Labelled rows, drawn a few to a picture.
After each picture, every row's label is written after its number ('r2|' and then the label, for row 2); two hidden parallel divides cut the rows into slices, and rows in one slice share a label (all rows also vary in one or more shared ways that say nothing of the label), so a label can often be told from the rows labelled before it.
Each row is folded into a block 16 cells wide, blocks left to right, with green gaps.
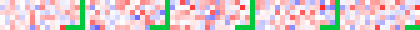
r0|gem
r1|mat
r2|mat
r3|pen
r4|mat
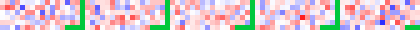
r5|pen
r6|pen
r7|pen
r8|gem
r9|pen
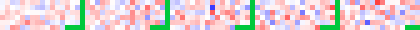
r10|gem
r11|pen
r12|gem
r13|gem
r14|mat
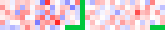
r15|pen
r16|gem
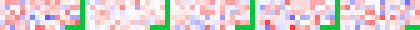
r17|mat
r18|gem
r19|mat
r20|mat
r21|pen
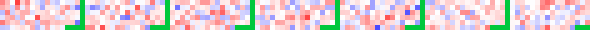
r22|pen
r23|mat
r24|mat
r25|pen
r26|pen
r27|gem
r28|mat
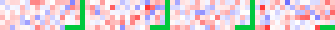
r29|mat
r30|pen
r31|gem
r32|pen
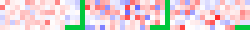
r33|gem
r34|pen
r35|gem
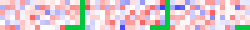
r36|gem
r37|pen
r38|mat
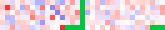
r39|pen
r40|gem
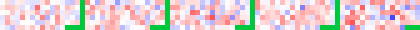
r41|gem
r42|pen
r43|pen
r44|gem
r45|mat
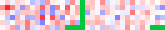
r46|pen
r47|gem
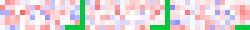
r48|gem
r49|gem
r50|gem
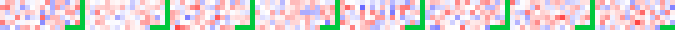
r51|gem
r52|gem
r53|gem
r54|gem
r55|pen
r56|mat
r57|pen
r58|gem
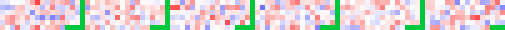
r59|mat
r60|gem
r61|pen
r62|mat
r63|gem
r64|pen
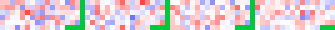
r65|pen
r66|mat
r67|pen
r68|gem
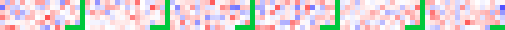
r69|gem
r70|gem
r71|mat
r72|mat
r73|gem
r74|gem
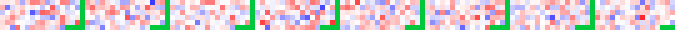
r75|mat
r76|pen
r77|mat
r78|mat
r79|pen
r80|pen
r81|mat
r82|gem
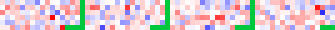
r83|pen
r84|pen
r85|pen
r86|pen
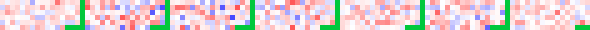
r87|gem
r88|pen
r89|pen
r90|mat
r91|gem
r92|mat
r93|gem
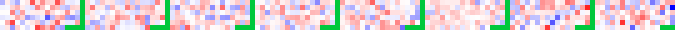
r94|mat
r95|pen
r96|mat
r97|pen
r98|gem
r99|gem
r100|mat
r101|pen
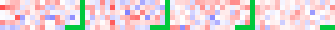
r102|gem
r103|pen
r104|mat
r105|gem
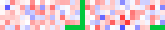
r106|mat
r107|pen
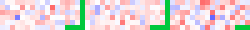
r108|gem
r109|gem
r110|mat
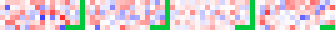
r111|mat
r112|mat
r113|gem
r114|mat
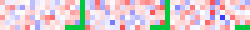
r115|pen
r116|mat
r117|mat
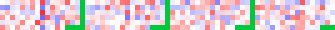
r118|mat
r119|mat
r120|mat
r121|pen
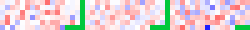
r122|gem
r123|gem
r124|pen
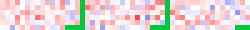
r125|gem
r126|pen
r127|gem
